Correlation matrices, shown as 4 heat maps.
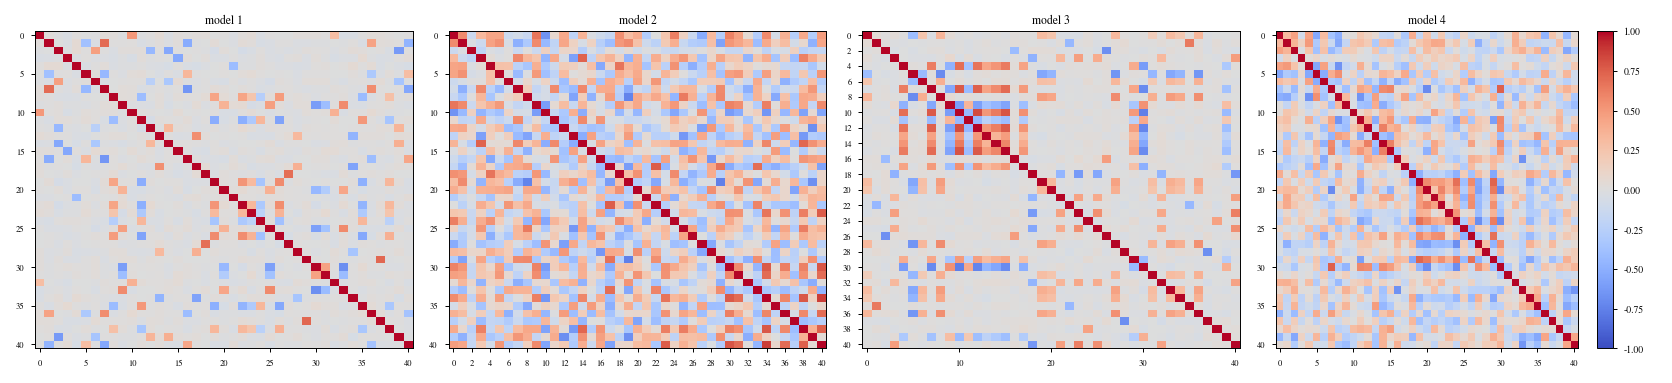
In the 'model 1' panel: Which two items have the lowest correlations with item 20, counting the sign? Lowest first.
30, 31
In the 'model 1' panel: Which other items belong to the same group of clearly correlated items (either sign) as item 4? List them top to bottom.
21
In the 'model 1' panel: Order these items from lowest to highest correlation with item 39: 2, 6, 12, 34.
2, 6, 34, 12
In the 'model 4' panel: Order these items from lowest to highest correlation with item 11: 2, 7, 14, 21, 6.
21, 2, 6, 14, 7
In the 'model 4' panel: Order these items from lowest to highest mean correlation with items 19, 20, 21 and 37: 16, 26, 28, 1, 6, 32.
28, 6, 16, 32, 1, 26
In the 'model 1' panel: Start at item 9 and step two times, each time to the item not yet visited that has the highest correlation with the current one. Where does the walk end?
25
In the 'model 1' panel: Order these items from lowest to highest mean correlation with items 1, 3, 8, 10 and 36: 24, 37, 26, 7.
24, 37, 26, 7
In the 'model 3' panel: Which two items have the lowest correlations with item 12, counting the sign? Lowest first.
30, 9
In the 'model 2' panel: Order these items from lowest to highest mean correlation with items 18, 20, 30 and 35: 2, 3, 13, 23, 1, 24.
2, 13, 3, 23, 24, 1
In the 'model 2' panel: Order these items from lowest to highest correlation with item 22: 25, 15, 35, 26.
35, 26, 15, 25
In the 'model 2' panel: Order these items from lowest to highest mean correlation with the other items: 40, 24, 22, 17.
17, 22, 24, 40
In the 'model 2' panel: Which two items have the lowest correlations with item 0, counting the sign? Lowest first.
10, 27
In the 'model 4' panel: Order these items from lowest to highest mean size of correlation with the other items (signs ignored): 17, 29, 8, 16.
17, 16, 8, 29
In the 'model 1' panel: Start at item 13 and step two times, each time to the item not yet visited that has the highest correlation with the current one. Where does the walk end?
28
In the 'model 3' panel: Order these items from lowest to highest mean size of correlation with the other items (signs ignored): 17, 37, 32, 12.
37, 32, 17, 12
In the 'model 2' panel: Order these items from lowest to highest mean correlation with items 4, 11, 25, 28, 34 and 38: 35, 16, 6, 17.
35, 6, 17, 16
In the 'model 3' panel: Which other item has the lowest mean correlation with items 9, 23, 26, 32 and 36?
18
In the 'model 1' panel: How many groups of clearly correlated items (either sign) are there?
10
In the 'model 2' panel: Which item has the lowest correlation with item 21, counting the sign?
24
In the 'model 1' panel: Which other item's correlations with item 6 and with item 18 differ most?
27
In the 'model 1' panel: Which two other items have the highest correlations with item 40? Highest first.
16, 5
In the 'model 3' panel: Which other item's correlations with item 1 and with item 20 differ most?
35
